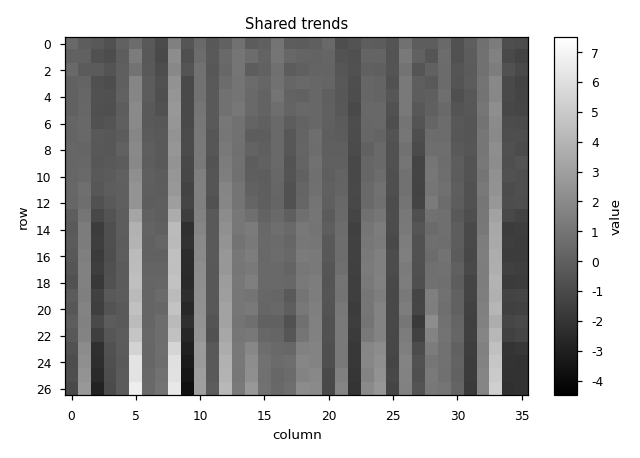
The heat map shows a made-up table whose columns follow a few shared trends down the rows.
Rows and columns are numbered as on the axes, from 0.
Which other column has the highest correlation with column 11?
17
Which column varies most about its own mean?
5
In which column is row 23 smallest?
9
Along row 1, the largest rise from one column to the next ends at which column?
8
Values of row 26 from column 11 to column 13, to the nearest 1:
0 4 1
